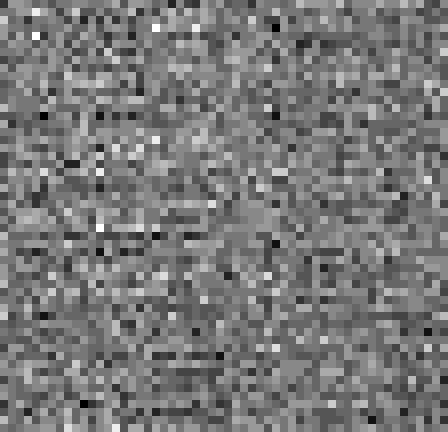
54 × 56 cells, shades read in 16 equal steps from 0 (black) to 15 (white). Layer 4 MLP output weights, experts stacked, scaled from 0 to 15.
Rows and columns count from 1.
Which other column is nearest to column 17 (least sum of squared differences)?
10
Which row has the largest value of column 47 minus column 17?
15
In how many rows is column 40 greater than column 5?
22
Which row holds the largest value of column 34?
35
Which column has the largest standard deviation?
13
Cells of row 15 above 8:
6
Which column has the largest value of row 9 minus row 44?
50
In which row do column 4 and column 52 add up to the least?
52
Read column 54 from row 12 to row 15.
10 7 4 3
